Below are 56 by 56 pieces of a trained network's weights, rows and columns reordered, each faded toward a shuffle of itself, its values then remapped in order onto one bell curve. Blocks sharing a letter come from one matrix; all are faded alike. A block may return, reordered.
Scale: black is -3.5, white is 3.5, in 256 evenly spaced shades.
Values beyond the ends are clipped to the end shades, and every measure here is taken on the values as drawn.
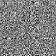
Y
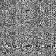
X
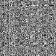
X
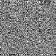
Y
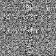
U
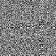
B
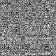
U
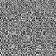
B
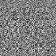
B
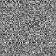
Y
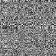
B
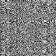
X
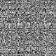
U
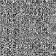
X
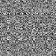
B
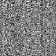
X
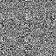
Y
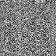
X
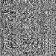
X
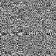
B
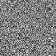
Y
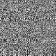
Y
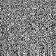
X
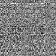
U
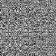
U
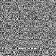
B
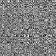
B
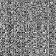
X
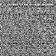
U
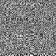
Y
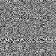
Y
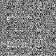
U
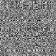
B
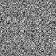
Y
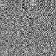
B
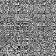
U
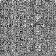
X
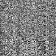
X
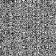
X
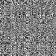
X
